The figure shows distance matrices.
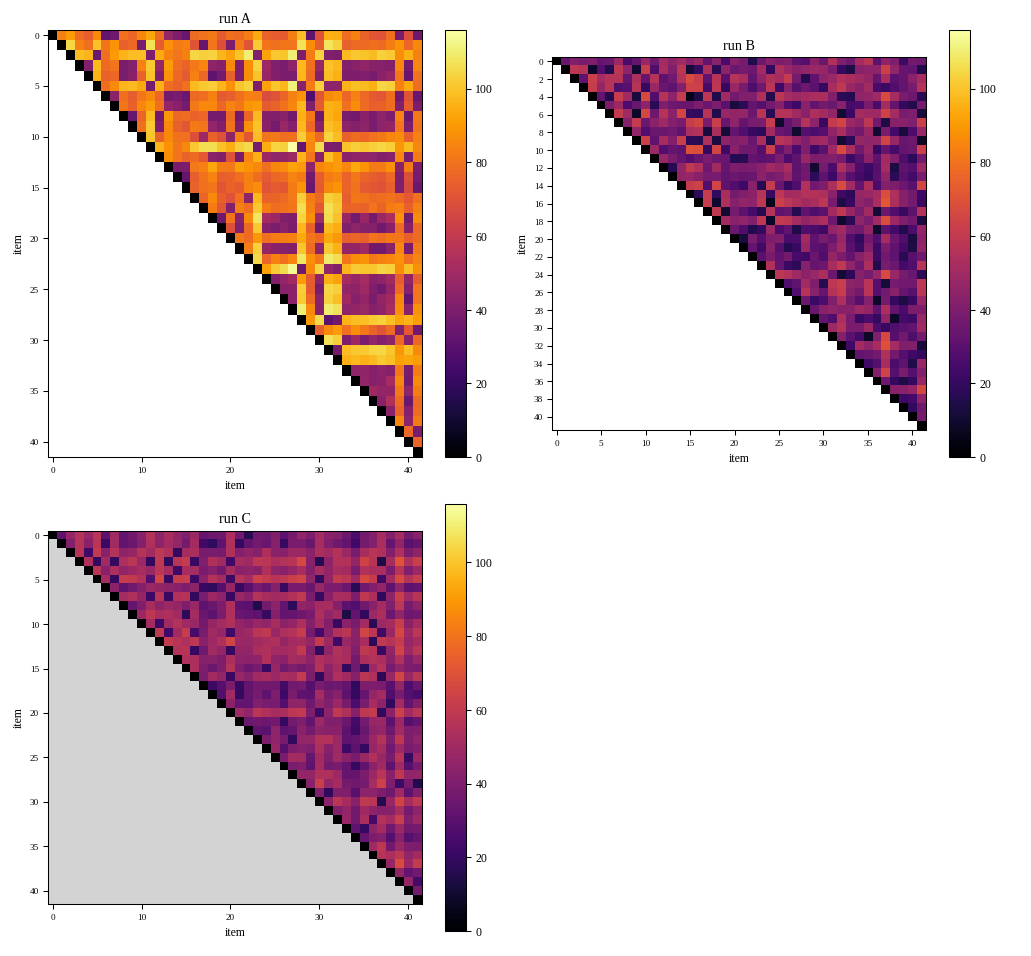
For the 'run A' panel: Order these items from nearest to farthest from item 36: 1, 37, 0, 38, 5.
37, 38, 0, 1, 5
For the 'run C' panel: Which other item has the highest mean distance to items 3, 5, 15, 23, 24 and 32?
39
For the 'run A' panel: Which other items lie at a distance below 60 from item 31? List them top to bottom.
2, 5, 11, 23, 28, 32
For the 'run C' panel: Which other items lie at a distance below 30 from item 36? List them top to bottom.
10, 12, 32
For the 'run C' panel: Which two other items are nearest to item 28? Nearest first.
41, 39
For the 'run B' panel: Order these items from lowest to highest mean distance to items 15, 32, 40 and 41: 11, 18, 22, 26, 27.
18, 11, 22, 27, 26
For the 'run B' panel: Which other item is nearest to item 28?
2
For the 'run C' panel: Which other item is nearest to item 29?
31
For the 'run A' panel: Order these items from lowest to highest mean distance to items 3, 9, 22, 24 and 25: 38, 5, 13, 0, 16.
38, 16, 0, 13, 5
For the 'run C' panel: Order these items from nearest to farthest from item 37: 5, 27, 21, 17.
5, 17, 21, 27
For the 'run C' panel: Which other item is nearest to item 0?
22
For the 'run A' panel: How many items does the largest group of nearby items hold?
20
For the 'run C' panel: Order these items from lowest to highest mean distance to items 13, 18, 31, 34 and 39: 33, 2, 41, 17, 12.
17, 41, 33, 2, 12
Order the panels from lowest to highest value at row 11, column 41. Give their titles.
run B, run C, run A
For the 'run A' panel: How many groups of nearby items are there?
5
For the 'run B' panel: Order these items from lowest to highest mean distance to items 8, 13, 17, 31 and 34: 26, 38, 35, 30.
38, 35, 30, 26
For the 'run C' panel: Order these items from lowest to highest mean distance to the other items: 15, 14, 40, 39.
40, 15, 14, 39
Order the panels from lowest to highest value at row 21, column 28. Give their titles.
run C, run B, run A
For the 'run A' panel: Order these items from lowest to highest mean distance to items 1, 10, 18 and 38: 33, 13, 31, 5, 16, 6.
33, 16, 6, 13, 5, 31
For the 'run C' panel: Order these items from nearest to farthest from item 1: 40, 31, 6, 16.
6, 40, 31, 16
